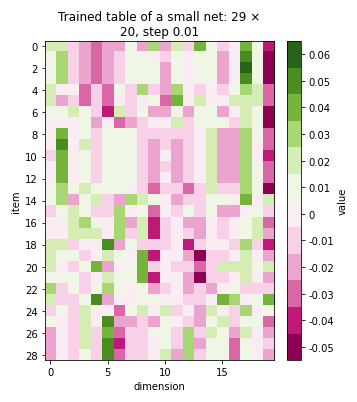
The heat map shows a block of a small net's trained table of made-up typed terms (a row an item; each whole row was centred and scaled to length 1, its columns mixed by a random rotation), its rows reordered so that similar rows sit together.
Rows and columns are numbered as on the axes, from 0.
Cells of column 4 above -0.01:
12
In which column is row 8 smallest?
19
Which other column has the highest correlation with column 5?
10
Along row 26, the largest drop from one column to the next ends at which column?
6
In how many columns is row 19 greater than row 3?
10
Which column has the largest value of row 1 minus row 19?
13
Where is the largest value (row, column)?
2, 17
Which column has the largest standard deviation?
5
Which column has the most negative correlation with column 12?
0
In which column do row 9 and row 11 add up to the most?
1
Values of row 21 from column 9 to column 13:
-0.04 0 0 -0.02 -0.05
